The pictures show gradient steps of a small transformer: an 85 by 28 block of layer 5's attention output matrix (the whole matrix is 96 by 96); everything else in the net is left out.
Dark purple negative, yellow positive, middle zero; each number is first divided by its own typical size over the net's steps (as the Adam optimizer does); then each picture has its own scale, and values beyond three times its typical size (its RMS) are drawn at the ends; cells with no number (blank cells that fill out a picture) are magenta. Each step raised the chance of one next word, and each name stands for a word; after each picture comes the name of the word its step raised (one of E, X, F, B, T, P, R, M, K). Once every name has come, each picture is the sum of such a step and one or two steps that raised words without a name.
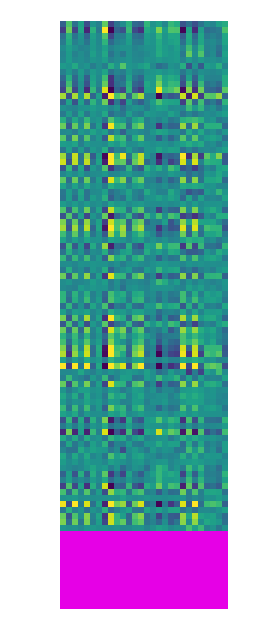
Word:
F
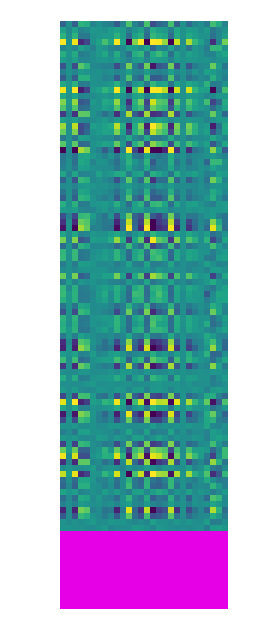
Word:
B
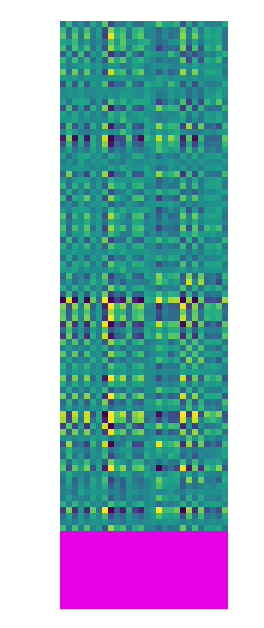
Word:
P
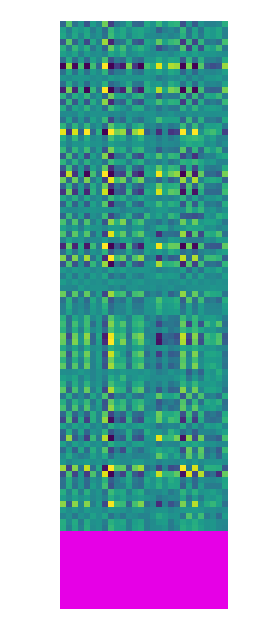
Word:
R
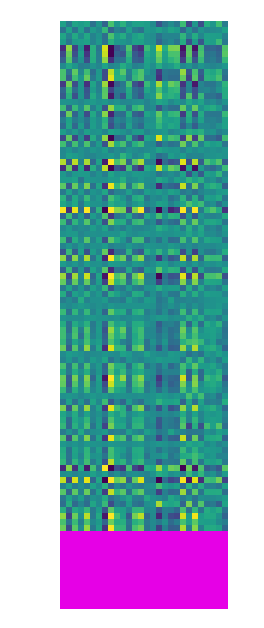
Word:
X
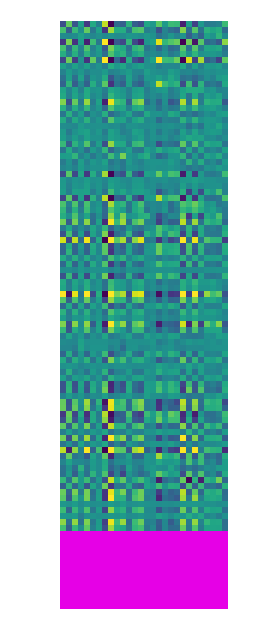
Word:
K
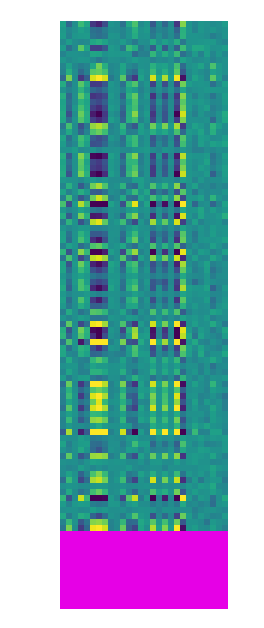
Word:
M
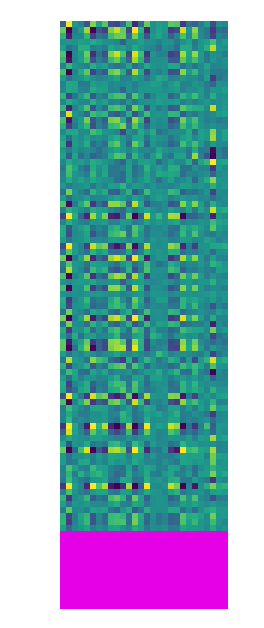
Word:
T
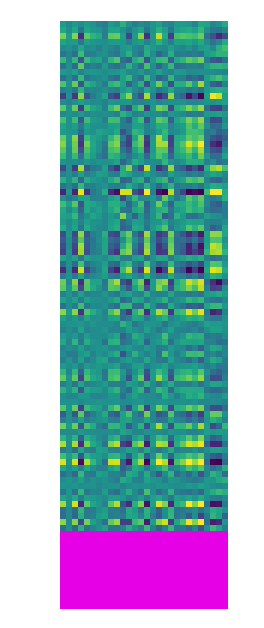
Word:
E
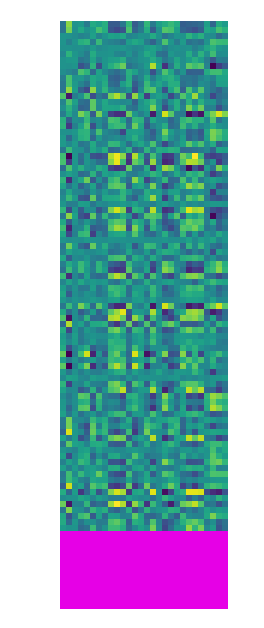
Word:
F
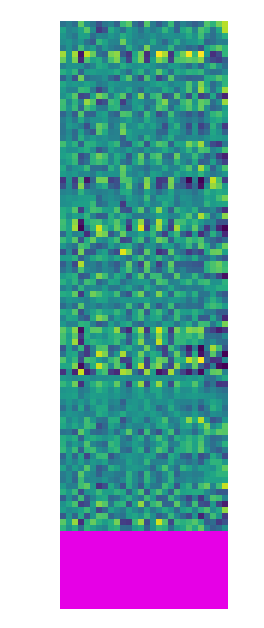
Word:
F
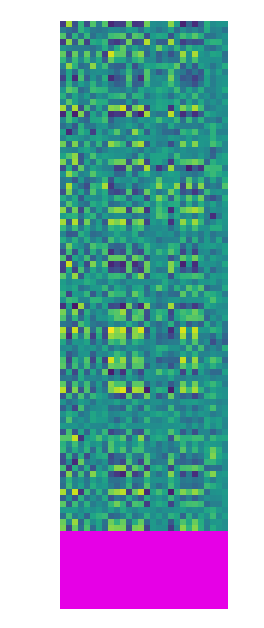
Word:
R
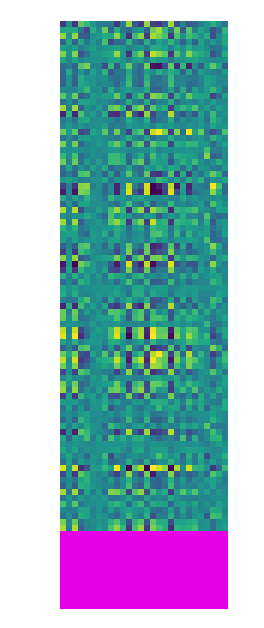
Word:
R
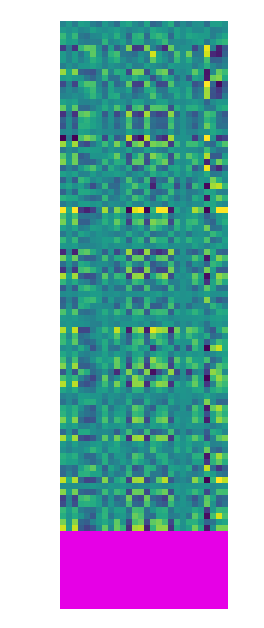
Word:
X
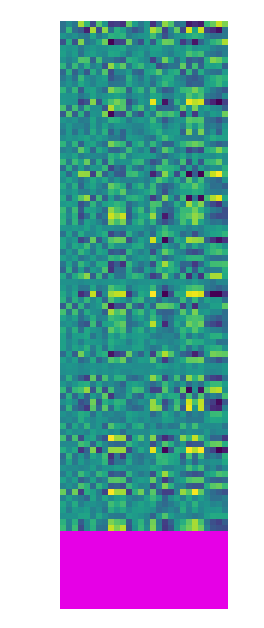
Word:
K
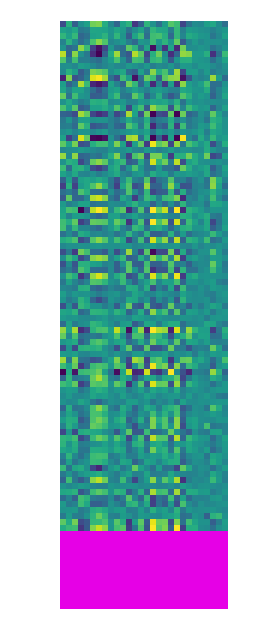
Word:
X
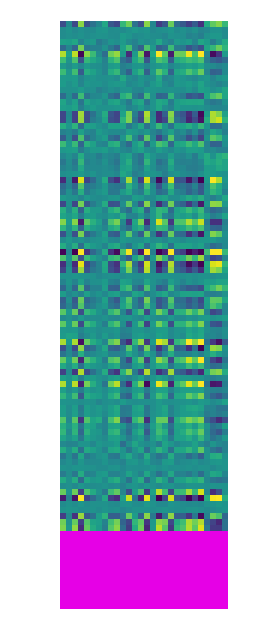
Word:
M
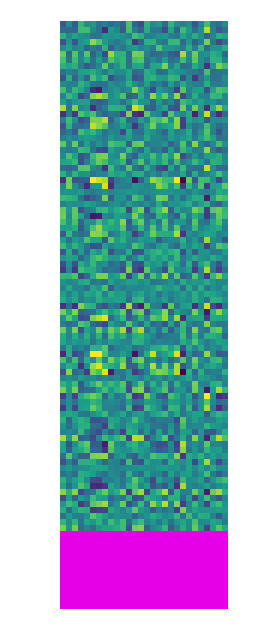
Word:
F
